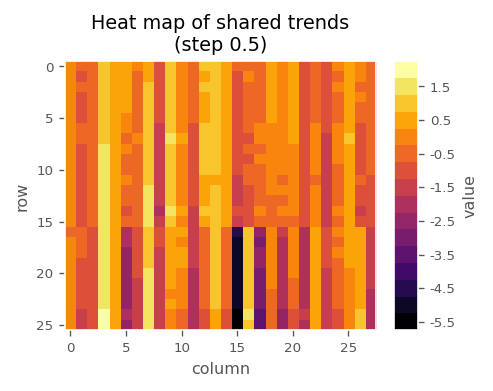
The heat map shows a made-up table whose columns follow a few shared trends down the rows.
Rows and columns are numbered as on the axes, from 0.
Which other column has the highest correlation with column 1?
24
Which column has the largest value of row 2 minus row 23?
15
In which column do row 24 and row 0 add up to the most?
3
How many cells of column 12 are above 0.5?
8
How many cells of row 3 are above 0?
11
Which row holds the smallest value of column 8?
14
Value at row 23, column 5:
-2.5
